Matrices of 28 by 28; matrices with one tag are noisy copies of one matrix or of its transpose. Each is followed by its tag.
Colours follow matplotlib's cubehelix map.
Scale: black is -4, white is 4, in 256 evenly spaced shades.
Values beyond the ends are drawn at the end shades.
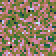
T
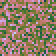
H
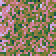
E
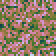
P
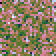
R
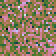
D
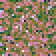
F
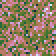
P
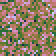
R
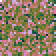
E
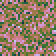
P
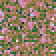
H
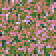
F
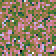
T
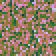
T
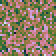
D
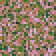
D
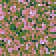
H
